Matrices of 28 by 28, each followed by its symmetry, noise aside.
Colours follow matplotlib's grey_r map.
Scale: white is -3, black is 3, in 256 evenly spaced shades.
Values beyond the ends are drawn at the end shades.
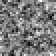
no symmetry.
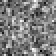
mirrored top to bottom.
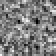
no symmetry.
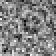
symmetric across the other diagonal.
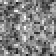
mirrored top to bottom.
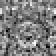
mirrored left to right.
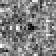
mirrored top to bottom.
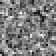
symmetric across the other diagonal.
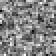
no symmetry.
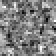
same after a half turn.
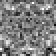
mirrored left to right.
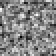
no symmetry.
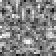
mirrored left to right.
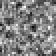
mirrored top to bottom.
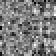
mirrored top to bottom.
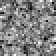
same after a half turn.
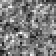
symmetric.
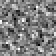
same after a half turn.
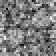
same after a half turn.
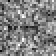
mirrored top to bottom.
